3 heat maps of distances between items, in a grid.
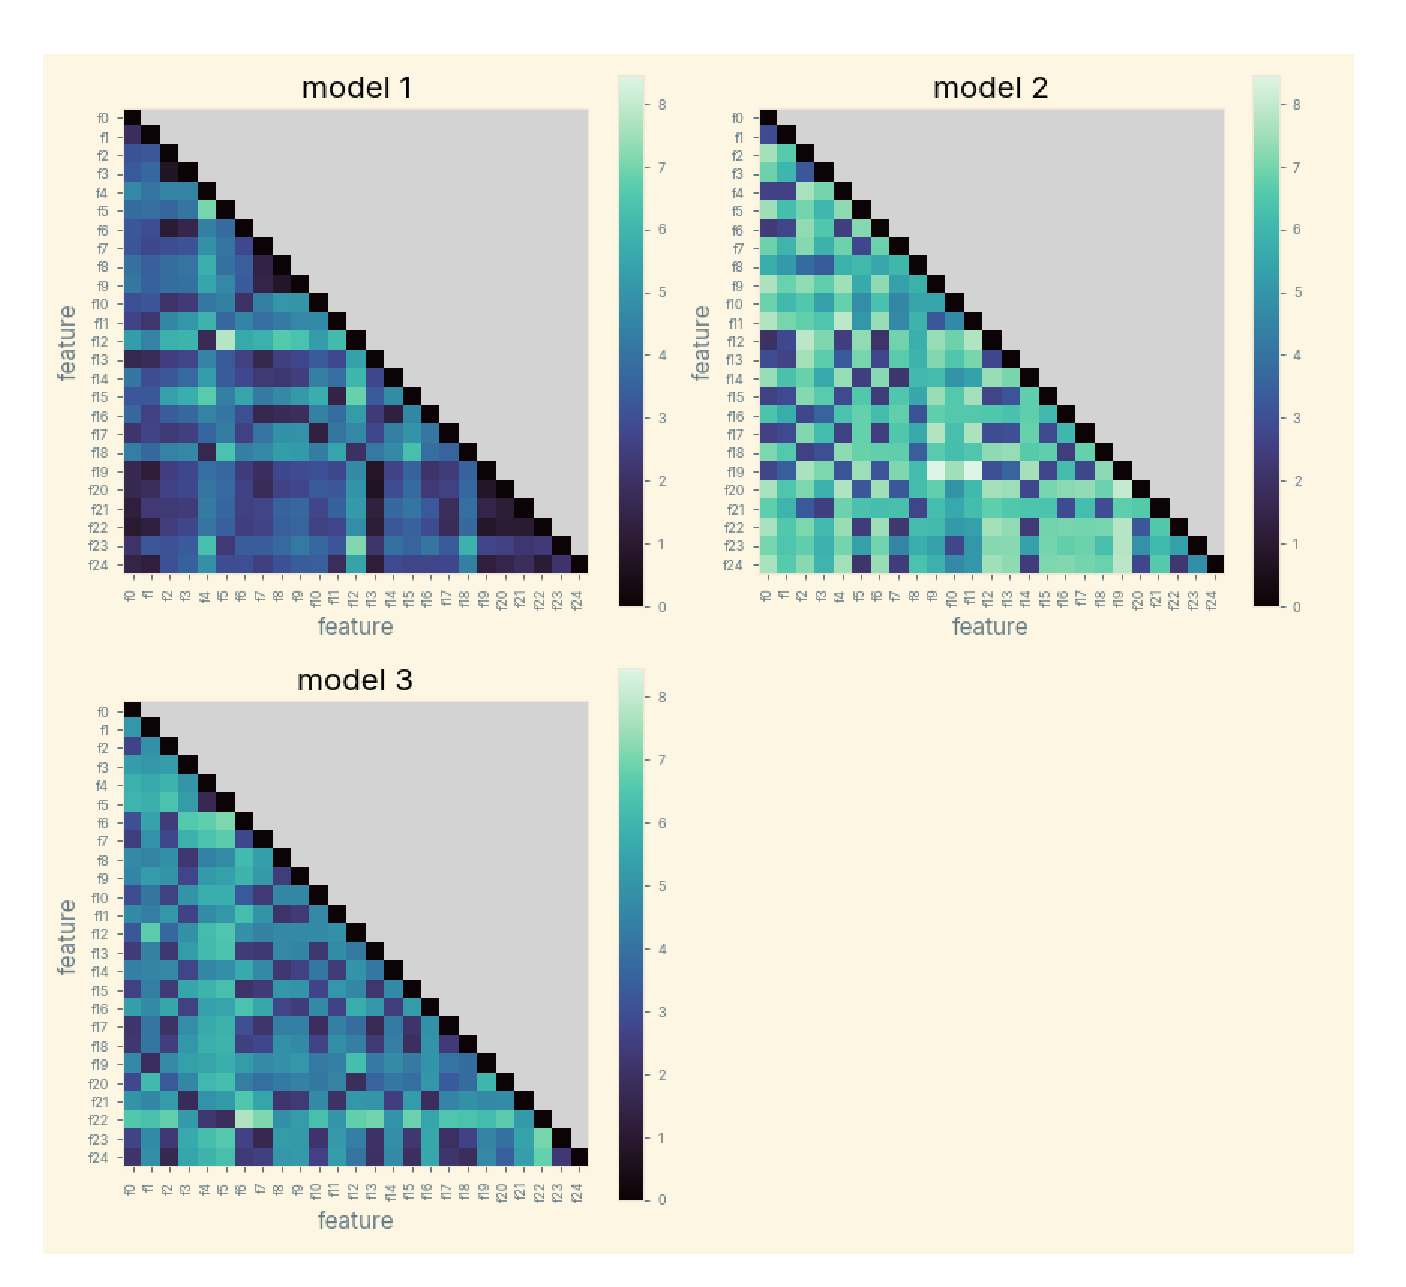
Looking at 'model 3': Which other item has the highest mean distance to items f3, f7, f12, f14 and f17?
f22
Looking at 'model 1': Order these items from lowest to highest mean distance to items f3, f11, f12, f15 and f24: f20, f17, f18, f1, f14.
f1, f20, f17, f14, f18
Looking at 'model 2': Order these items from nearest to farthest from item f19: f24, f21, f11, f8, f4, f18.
f4, f8, f21, f18, f24, f11
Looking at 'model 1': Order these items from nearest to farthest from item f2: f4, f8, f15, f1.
f1, f8, f4, f15
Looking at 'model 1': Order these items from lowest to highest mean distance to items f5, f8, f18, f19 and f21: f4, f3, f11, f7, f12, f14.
f7, f14, f3, f11, f4, f12
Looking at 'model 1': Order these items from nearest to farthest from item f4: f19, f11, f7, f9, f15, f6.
f19, f6, f7, f9, f11, f15
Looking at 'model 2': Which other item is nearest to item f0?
f12
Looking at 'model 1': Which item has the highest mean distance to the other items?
f12
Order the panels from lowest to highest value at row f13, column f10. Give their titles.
model 3, model 1, model 2
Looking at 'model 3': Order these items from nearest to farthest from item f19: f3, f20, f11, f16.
f11, f16, f3, f20
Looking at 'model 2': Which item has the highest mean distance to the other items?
f9
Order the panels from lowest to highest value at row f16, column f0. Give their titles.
model 1, model 3, model 2
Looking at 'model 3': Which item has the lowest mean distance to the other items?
f17
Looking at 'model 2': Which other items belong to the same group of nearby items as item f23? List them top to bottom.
f10
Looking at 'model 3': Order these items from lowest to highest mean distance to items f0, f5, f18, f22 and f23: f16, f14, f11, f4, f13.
f13, f4, f14, f11, f16
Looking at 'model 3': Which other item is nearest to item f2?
f24
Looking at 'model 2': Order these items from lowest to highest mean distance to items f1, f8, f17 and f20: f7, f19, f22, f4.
f4, f19, f7, f22
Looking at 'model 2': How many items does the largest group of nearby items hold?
9
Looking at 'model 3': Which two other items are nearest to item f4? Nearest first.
f5, f22
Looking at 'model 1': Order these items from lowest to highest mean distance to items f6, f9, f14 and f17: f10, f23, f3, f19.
f19, f3, f10, f23
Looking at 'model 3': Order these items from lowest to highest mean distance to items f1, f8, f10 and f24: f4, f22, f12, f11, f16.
f11, f16, f12, f4, f22
